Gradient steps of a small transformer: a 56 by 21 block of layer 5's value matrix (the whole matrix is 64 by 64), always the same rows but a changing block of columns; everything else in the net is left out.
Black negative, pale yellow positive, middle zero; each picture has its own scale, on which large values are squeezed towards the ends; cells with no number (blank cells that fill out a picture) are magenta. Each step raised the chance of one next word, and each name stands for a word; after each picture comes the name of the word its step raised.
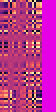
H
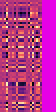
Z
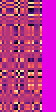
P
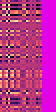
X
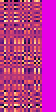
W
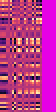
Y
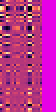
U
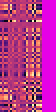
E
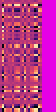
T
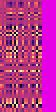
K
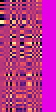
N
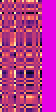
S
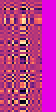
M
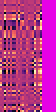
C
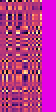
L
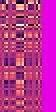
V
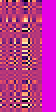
W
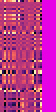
L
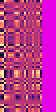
S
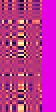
N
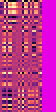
H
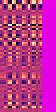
V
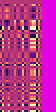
C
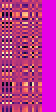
Z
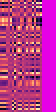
P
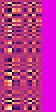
P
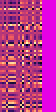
M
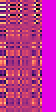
X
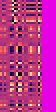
E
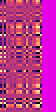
K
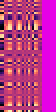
C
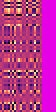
P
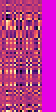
C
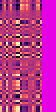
N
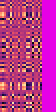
Z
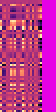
C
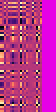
K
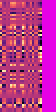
K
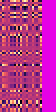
U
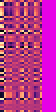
H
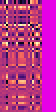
V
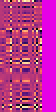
W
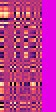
Z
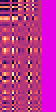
Y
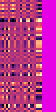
E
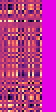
E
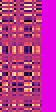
E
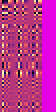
S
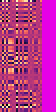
W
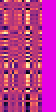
L
